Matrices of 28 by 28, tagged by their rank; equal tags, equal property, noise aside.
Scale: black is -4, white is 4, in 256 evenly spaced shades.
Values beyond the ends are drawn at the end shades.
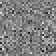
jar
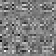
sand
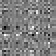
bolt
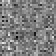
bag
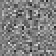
bag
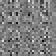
bolt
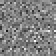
jar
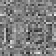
sand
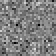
jar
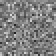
bag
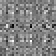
bolt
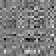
bolt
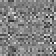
sand
